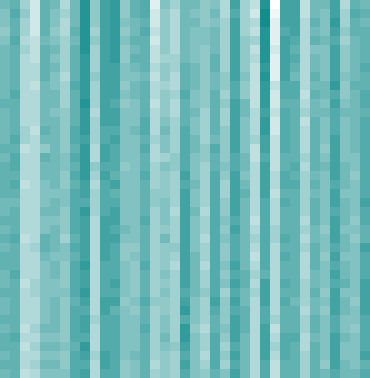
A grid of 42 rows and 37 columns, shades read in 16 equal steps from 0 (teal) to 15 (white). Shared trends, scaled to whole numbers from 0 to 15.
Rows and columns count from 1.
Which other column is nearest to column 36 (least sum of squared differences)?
14
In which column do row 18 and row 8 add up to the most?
28
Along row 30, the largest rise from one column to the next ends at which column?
10
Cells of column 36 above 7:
5
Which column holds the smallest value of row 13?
9
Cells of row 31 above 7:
12
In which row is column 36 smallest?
2
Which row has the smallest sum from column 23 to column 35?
32
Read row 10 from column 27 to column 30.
2 11 4 4
